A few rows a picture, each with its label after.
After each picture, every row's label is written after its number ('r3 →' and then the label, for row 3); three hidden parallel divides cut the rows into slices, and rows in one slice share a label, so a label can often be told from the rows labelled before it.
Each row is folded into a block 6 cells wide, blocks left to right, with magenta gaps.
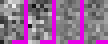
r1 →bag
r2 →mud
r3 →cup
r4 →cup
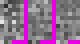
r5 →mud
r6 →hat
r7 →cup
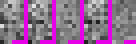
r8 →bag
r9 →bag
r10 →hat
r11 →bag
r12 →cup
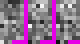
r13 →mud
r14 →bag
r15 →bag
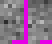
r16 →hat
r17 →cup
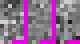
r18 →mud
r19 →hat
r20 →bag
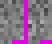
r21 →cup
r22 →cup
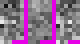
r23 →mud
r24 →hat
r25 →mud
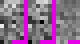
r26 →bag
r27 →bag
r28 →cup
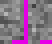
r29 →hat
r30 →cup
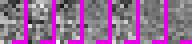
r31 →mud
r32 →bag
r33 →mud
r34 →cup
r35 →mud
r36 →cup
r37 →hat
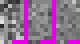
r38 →mud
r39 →hat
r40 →hat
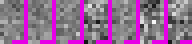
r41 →cup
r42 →cup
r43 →hat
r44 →bag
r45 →hat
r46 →mud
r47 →bag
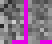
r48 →mud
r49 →cup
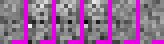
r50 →hat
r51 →bag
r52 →bag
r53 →bag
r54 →hat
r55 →cup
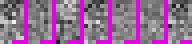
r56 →mud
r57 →cup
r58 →bag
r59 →mud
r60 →cup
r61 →cup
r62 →mud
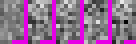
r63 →hat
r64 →bag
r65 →bag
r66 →mud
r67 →bag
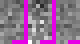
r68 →cup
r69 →mud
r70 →cup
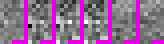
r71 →cup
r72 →mud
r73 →mud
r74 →mud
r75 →hat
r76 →hat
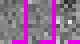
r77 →cup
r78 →cup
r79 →mud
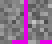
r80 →hat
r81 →cup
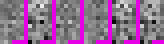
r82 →cup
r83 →bag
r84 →cup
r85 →cup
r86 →bag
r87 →bag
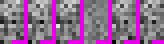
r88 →bag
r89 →bag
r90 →bag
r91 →cup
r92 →bag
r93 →bag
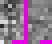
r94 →mud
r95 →hat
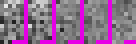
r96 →bag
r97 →bag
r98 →hat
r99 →hat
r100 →cup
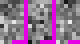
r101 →mud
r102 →bag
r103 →mud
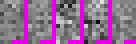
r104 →hat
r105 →hat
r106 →mud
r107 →bag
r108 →hat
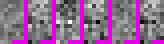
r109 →cup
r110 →bag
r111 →mud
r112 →bag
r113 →cup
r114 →bag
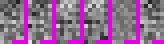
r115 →mud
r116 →mud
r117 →bag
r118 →bag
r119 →cup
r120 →mud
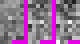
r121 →hat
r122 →mud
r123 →mud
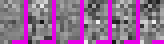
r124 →hat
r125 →bag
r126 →hat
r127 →mud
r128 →bag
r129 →mud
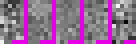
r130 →mud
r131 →hat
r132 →cup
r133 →cup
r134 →bag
